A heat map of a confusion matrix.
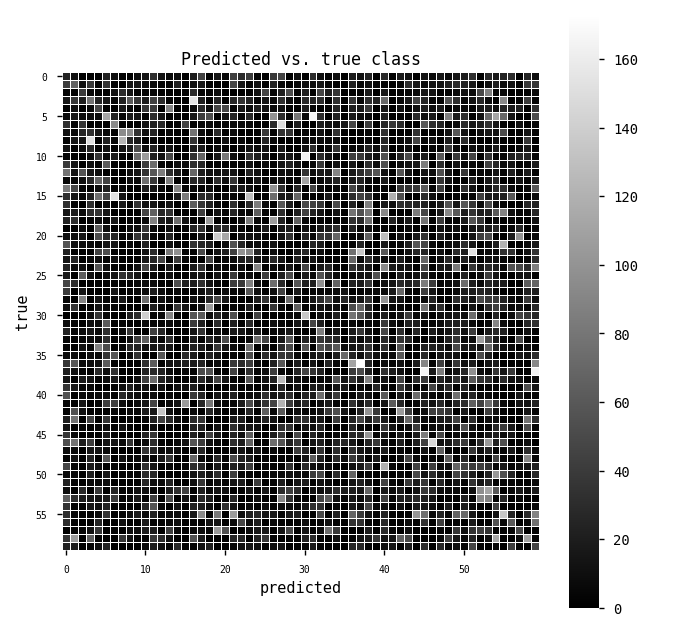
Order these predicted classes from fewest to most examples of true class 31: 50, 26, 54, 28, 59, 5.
28, 26, 50, 59, 5, 54
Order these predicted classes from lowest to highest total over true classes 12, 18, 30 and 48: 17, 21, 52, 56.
56, 52, 17, 21
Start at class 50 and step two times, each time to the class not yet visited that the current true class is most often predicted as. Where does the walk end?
11
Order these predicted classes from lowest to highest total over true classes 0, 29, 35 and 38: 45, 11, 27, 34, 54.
54, 34, 11, 45, 27
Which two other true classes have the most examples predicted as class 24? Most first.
16, 33
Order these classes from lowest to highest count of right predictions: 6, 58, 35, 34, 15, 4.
4, 34, 35, 15, 6, 58
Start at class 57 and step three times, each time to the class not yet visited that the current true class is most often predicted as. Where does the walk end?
13
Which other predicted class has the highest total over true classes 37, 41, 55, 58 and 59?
45
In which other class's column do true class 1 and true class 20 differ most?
19
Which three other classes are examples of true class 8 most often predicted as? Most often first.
3, 7, 44
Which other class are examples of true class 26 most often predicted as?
32
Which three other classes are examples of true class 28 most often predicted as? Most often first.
40, 2, 10
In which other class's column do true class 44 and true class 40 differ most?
49
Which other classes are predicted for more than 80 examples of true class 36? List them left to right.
37, 45, 59
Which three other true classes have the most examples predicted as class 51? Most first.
22, 37, 30
